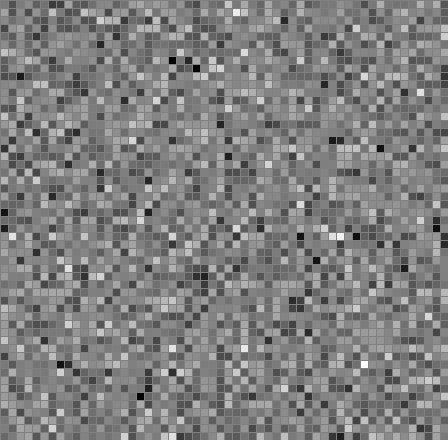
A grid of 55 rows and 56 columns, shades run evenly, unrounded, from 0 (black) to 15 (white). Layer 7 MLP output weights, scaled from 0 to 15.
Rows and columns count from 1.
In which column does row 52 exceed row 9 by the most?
25
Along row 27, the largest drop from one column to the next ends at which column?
19
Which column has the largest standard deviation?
22
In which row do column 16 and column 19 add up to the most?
52
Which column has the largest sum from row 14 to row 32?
14
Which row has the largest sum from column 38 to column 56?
44
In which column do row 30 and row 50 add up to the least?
18
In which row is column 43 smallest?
55
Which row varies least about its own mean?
15
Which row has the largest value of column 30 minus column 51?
12
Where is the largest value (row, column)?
46, 46
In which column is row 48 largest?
54
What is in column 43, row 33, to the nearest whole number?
9
